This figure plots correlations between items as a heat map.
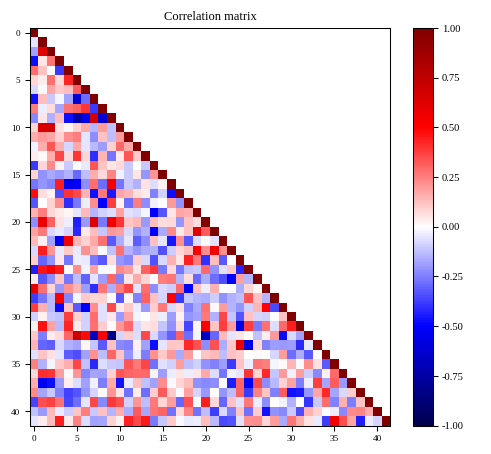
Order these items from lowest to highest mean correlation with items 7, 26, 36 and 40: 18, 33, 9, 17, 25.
17, 33, 25, 18, 9
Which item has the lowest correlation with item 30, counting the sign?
38
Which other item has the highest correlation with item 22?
4
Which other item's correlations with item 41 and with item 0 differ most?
3
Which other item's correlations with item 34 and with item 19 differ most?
14
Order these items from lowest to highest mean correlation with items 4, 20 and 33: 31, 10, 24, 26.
26, 24, 10, 31
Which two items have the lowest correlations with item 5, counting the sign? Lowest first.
9, 7
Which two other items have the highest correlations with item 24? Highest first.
33, 18
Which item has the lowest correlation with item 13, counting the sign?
7
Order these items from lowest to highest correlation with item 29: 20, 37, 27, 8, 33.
33, 8, 37, 20, 27
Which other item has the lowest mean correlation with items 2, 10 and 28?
37
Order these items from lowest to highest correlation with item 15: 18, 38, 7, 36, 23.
23, 36, 18, 7, 38
